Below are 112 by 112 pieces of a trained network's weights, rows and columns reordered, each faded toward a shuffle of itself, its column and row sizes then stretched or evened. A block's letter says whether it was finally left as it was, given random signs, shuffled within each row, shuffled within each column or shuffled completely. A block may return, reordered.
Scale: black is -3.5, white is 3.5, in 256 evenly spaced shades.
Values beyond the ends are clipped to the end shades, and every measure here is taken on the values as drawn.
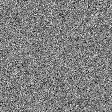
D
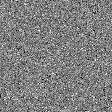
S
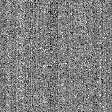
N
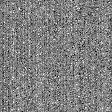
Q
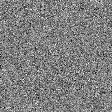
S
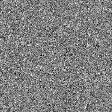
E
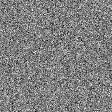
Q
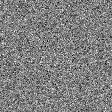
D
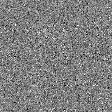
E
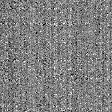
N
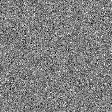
Q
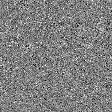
S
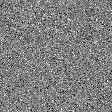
D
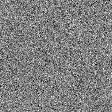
Q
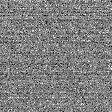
S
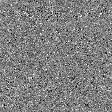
S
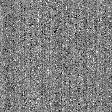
Q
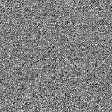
N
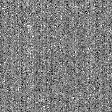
N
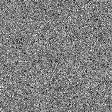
S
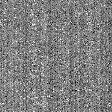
N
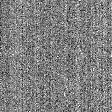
Q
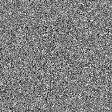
E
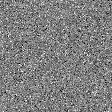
D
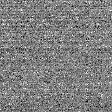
N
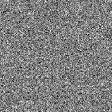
N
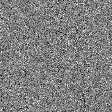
Q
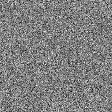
S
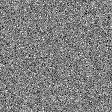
D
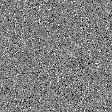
Q
